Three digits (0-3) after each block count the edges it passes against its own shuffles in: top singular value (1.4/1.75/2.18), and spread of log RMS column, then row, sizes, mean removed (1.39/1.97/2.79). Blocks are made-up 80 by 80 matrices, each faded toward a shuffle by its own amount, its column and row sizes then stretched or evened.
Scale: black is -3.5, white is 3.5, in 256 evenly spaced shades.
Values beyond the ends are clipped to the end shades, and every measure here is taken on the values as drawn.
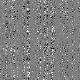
2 3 1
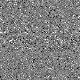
0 0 2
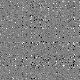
0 2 2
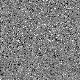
0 0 1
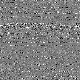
0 0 3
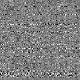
2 1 3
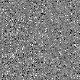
1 2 0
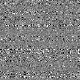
1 1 3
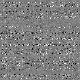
0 1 3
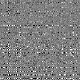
3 2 3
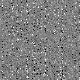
1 2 0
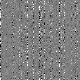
2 3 0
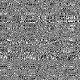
3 0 3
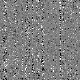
1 3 1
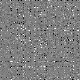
1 2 2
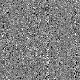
1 2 0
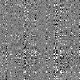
3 3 2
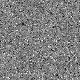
1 0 0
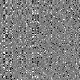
3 2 0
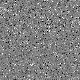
0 0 1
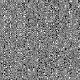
3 2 0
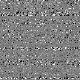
1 1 3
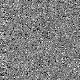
1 1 0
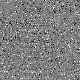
1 0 0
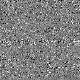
1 0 2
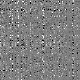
1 3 2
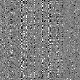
3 3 0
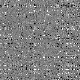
2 2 2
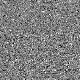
1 0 1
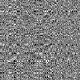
3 2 2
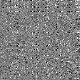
2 2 2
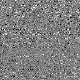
0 0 3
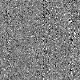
0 2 0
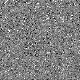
0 1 1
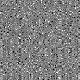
3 0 0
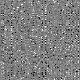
3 2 0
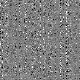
0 3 1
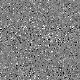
0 1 2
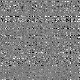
2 2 3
